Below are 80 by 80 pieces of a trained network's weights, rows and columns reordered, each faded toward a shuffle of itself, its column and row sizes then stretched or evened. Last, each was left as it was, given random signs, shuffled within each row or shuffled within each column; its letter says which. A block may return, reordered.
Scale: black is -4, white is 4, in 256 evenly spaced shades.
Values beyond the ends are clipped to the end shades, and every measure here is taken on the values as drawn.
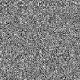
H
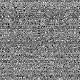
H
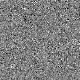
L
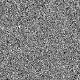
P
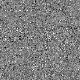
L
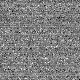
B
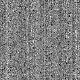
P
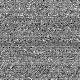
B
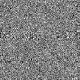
H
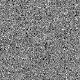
L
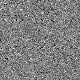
B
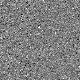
P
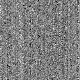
P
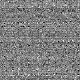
H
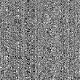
H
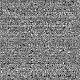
H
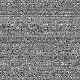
H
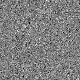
P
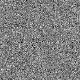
L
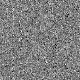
P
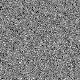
B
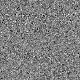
B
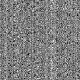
H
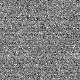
B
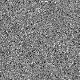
B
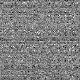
H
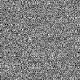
H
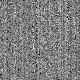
P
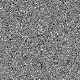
P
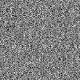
H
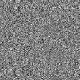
H
